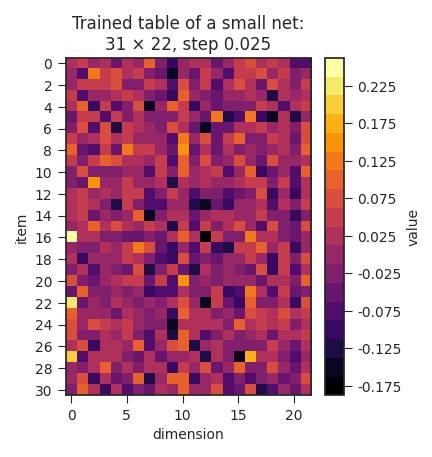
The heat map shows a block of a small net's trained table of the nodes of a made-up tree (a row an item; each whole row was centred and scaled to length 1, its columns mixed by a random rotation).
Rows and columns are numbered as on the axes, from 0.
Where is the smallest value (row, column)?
16, 12
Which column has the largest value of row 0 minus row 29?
7
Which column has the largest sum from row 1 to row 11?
10
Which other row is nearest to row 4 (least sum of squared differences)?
29
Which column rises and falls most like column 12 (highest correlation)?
15
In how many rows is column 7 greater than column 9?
17
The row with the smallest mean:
13
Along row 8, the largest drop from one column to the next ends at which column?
11
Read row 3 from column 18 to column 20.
-0.125 0.025 0
